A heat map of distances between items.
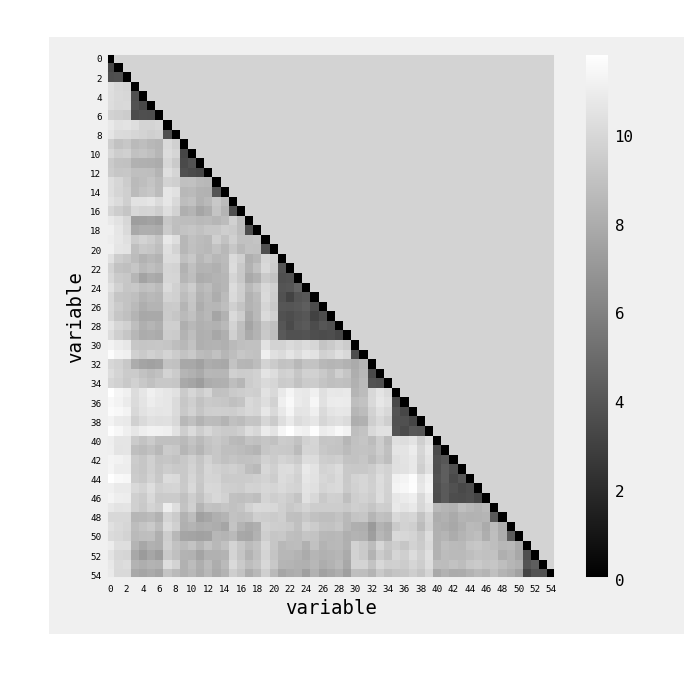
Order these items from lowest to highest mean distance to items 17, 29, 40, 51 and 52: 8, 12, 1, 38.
12, 8, 38, 1
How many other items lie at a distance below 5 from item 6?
3
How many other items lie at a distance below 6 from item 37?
4
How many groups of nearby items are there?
16
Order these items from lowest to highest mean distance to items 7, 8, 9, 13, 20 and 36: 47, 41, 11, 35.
11, 35, 41, 47
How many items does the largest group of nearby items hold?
9
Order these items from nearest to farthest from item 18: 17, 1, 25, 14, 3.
17, 3, 25, 14, 1
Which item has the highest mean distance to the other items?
0
